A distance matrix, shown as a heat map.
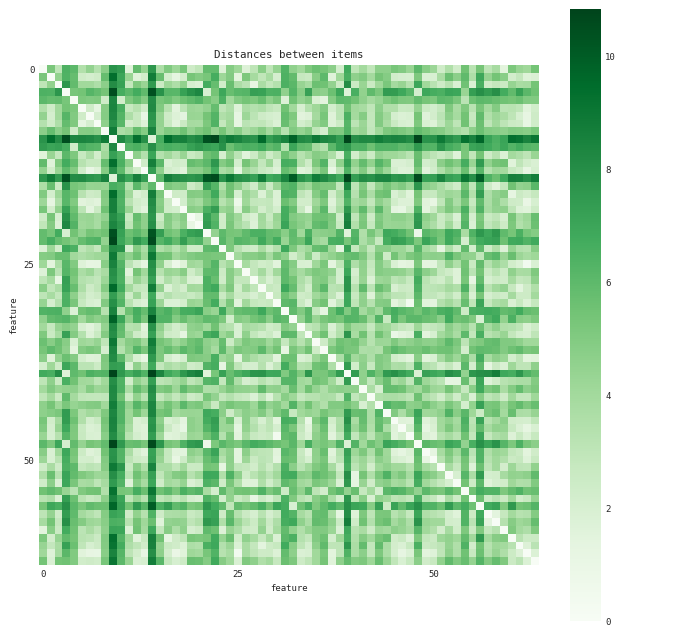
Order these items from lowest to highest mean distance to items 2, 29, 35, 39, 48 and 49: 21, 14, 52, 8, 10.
21, 8, 52, 10, 14
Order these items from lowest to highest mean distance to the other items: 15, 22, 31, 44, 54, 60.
60, 15, 44, 54, 31, 22
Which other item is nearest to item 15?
58
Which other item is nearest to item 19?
20
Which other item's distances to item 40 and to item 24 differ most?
52
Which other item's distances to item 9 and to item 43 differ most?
22
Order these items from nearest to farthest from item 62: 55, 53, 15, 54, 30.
30, 55, 53, 15, 54
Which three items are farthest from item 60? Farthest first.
9, 14, 56
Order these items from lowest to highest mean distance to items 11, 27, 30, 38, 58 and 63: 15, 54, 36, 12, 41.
15, 12, 41, 36, 54
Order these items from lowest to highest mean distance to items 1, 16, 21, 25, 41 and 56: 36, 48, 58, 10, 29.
29, 48, 36, 58, 10
